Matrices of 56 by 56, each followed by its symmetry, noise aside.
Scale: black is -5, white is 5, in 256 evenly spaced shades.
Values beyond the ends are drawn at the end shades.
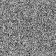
mirrored top to bottom.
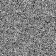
no symmetry.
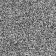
no symmetry.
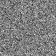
no symmetry.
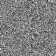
symmetric.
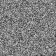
symmetric.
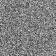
symmetric across the other diagonal.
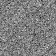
symmetric.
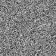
symmetric.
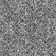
mirrored top to bottom.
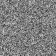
no symmetry.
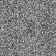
mirrored top to bottom.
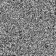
symmetric.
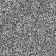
symmetric.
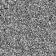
antisymmetric.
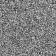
symmetric across the other diagonal.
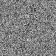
same after a half turn.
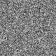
symmetric across the other diagonal.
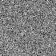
symmetric across the other diagonal.
